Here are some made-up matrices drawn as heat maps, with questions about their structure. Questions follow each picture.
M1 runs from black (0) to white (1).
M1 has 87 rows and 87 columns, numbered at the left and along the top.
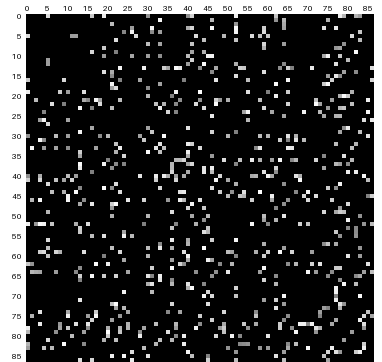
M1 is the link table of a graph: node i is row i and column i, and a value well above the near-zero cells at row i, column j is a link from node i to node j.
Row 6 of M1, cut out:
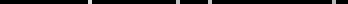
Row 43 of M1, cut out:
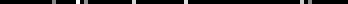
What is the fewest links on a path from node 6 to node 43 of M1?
4
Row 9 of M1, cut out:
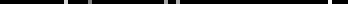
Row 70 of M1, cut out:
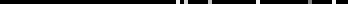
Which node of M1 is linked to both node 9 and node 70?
node 44
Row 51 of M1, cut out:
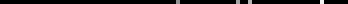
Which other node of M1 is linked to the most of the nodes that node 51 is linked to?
node 39
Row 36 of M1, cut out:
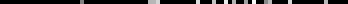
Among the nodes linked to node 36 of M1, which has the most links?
node 37
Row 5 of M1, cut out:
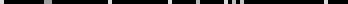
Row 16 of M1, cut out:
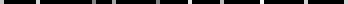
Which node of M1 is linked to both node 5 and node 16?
node 0
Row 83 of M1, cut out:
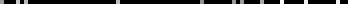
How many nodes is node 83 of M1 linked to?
11
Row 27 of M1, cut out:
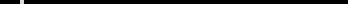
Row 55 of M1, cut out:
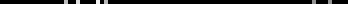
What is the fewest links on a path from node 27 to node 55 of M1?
4
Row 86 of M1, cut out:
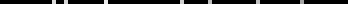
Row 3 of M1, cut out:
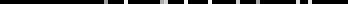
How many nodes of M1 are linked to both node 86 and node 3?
3
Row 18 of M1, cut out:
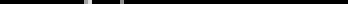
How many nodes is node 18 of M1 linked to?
3
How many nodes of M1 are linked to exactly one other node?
1
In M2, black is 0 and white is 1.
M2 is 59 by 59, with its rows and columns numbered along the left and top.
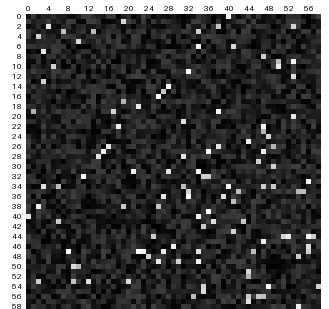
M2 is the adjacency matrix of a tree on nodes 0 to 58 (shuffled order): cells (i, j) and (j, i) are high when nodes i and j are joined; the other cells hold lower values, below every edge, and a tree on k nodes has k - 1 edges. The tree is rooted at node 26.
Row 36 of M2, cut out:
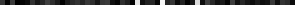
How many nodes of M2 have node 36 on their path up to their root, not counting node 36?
10
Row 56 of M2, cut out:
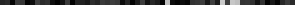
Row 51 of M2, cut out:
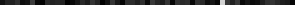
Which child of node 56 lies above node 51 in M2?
44
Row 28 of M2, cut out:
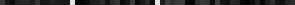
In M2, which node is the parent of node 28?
31
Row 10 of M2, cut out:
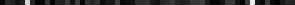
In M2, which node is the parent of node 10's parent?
9
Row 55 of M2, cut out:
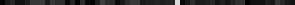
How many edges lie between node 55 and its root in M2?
8
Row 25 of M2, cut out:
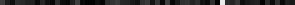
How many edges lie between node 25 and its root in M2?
6
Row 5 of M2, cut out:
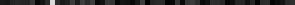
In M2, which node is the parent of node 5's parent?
50
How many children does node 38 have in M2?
2
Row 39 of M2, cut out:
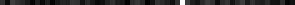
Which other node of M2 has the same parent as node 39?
32
